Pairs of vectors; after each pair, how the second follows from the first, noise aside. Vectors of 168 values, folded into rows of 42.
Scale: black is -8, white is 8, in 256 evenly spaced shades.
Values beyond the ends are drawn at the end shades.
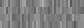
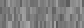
wrapped around.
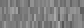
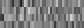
reversed, scaled up.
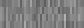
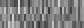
reversed, scaled up.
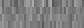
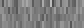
sign-scrambled.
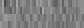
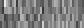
negated, scaled up.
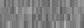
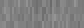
reversed, shrunk.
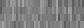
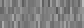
sign-scrambled.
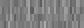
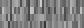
negated, scaled up.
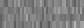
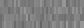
shrunk.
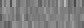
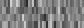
wrapped around, scaled up.
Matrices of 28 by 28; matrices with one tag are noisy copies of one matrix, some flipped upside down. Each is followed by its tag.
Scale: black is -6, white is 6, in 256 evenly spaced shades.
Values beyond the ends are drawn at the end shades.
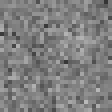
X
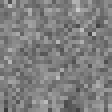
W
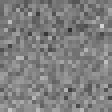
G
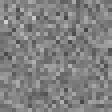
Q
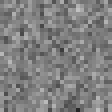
W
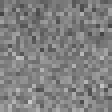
G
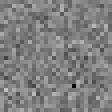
Q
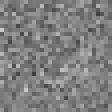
X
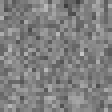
W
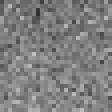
G
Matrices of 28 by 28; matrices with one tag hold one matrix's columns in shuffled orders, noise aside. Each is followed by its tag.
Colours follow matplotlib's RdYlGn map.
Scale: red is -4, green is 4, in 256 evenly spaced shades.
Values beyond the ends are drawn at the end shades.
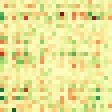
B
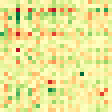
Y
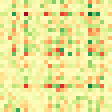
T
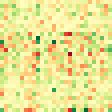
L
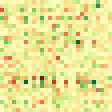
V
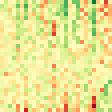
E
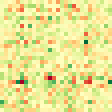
V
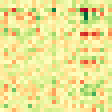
Y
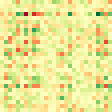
T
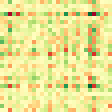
T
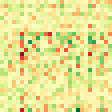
L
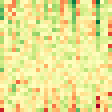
E
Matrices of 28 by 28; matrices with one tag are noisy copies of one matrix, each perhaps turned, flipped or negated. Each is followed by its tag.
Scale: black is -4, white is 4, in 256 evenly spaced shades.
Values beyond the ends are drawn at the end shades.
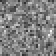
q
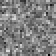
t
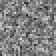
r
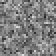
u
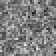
q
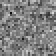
t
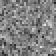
q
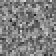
r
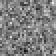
q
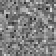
r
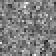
q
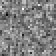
t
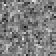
u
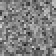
q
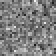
q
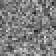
q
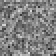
r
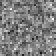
u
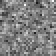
t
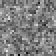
u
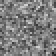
q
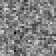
t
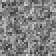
u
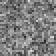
u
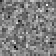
r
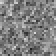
q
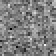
q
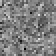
u
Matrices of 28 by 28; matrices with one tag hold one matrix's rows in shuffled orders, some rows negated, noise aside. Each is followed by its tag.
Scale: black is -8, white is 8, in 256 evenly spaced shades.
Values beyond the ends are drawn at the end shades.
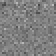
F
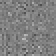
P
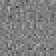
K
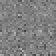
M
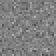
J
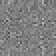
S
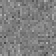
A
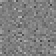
M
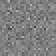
K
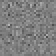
K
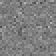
M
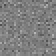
A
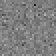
F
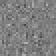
P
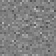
J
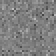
J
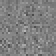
P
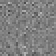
P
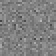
M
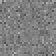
A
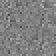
S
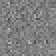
K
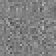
S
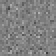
K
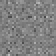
K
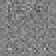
K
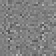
S
